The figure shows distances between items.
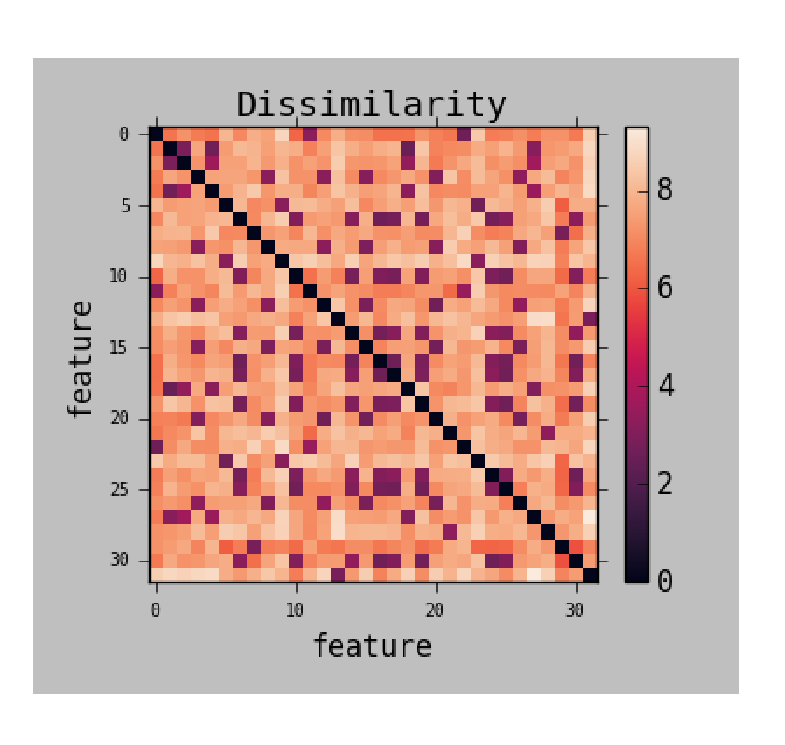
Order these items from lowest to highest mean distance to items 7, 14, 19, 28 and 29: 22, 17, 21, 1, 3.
17, 21, 3, 1, 22
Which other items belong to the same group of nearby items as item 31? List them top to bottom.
13
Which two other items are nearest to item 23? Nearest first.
5, 9
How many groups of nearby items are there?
8
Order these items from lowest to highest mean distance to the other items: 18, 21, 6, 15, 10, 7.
10, 6, 15, 18, 7, 21
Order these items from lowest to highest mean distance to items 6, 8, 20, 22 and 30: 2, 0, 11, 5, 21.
0, 11, 2, 5, 21
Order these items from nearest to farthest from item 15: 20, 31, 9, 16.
20, 16, 9, 31
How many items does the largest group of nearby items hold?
9
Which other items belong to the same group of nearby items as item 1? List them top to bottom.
2, 4, 18, 27
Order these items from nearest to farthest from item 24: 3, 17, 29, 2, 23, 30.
30, 17, 29, 2, 3, 23
